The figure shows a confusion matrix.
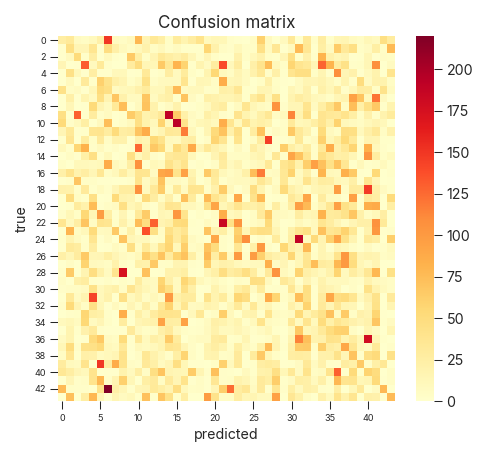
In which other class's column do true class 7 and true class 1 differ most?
41
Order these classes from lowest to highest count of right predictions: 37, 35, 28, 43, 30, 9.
30, 35, 9, 43, 37, 28
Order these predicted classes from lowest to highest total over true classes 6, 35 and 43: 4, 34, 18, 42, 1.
18, 42, 34, 1, 4
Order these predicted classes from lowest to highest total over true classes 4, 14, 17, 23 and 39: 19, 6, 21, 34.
6, 19, 21, 34
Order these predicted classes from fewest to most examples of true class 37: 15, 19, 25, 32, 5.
25, 19, 15, 5, 32
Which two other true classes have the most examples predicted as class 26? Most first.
16, 25
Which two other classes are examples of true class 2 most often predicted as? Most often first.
34, 9
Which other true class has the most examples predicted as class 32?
19
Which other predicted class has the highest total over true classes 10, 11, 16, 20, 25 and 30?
26
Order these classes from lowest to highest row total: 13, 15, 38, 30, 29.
29, 30, 38, 15, 13
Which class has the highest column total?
36
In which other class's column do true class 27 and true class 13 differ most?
10
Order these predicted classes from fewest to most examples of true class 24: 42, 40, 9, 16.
42, 9, 40, 16
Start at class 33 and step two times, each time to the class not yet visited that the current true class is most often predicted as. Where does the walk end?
28
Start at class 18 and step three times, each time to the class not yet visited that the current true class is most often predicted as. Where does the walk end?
31
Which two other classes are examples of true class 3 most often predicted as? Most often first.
21, 34
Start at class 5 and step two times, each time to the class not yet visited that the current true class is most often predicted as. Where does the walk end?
15
